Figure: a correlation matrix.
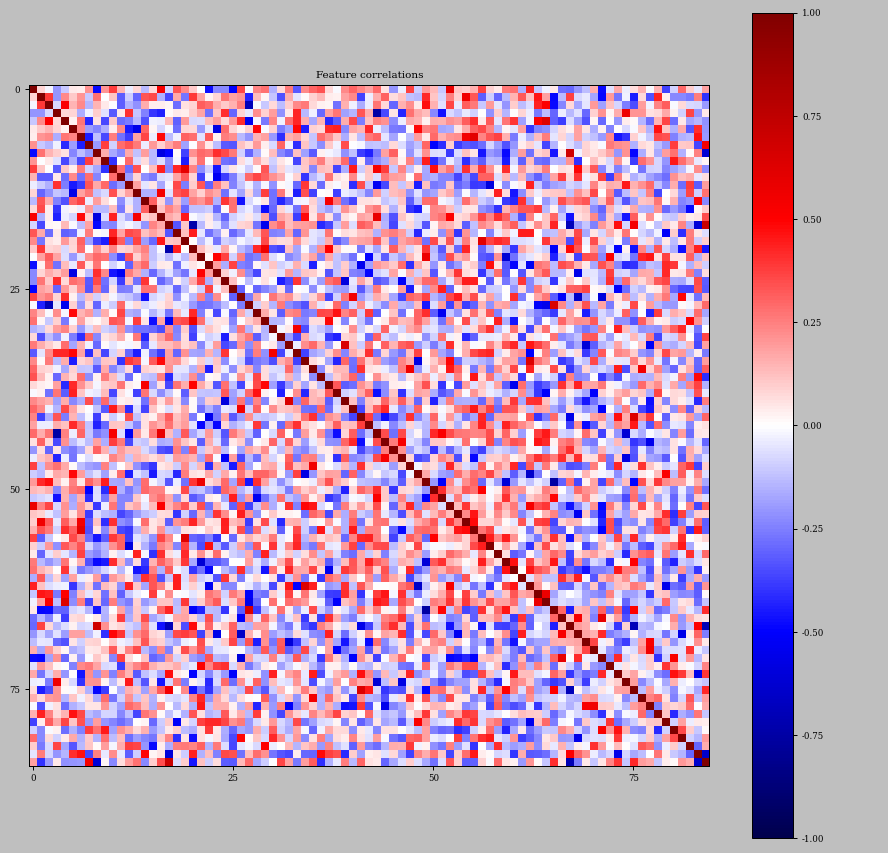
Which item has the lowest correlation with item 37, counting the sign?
60
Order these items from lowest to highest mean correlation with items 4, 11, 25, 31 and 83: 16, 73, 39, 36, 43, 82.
73, 82, 39, 16, 36, 43
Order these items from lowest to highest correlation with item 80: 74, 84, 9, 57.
84, 74, 57, 9
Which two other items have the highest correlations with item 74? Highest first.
3, 12
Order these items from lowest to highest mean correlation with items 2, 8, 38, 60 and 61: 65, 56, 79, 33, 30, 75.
65, 75, 56, 79, 30, 33
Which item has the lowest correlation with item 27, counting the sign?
2
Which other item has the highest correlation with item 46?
44
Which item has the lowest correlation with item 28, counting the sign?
51
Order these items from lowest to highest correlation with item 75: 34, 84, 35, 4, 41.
4, 35, 34, 84, 41
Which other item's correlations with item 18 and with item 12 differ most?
10
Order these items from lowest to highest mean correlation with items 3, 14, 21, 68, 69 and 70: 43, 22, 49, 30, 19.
30, 43, 22, 19, 49
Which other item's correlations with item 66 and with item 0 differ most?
71
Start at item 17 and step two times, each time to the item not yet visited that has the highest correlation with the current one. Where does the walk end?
7
